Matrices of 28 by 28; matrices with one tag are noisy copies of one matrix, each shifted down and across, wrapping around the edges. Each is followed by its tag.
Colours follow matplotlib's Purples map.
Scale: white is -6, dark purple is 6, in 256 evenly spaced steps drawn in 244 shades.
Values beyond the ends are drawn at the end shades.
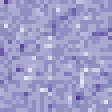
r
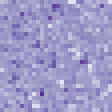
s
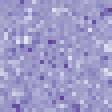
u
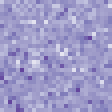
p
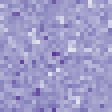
s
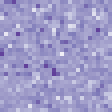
p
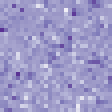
r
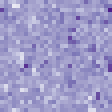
s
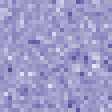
p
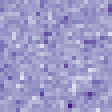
r
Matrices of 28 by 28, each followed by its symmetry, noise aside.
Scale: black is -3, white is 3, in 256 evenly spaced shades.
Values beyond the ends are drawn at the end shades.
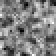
no symmetry.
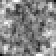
same after a half turn.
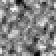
same after a half turn.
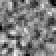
symmetric across the other diagonal.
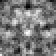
mirrored left to right.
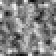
same after a half turn.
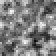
symmetric.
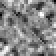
symmetric across the other diagonal.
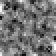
same after a half turn.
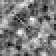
symmetric.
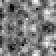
mirrored top to bottom.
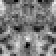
mirrored left to right.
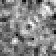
symmetric across the other diagonal.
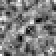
symmetric.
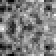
mirrored top to bottom.
